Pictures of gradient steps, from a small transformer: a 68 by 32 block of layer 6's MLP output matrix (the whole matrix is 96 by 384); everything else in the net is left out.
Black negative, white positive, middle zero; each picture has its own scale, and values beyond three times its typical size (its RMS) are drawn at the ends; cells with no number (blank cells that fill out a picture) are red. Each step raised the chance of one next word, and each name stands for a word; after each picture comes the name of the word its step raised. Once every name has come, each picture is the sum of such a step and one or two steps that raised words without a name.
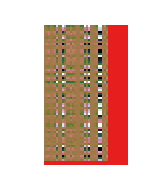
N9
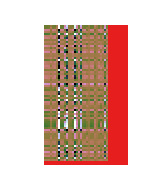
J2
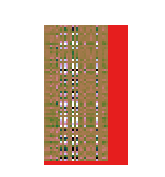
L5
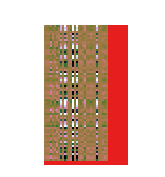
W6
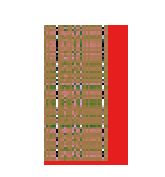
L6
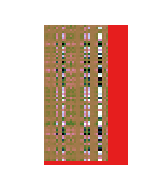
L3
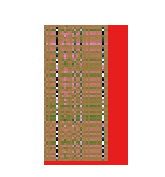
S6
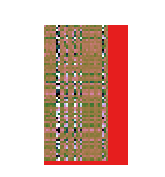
N9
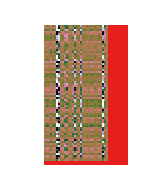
W6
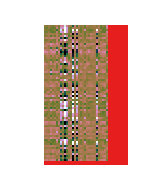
S6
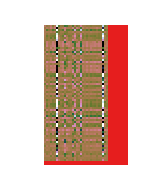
L3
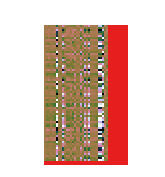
L5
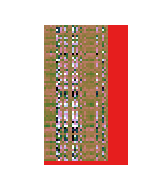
L5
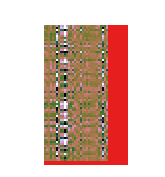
L5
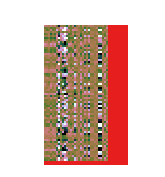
L3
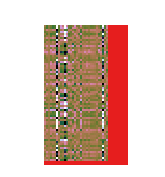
J2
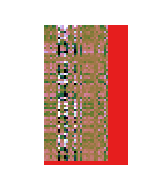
N9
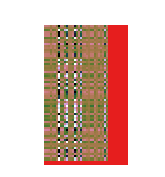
S6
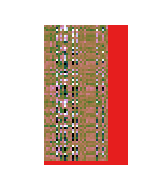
W6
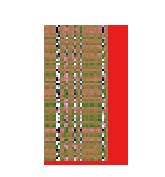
L5
